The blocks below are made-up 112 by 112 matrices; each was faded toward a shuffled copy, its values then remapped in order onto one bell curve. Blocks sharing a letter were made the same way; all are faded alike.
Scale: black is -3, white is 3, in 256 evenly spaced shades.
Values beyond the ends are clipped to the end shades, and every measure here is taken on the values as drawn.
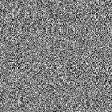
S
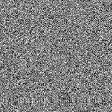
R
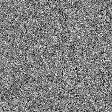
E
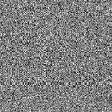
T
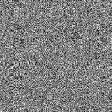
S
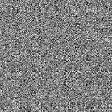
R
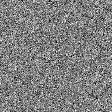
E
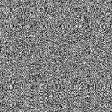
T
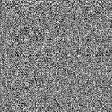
T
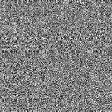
R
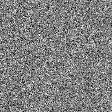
E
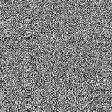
R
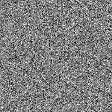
E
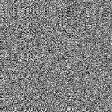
S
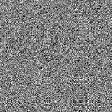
T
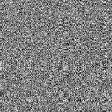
T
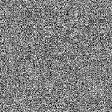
R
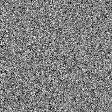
E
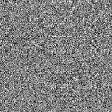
S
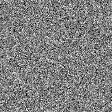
E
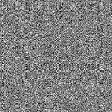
T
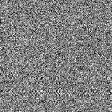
R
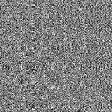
R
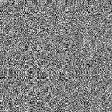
T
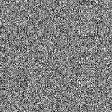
R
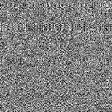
S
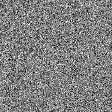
E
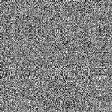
T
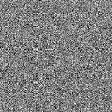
S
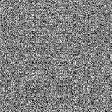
S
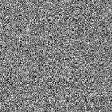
R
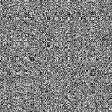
T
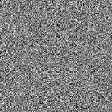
T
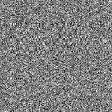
S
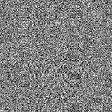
S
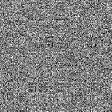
R
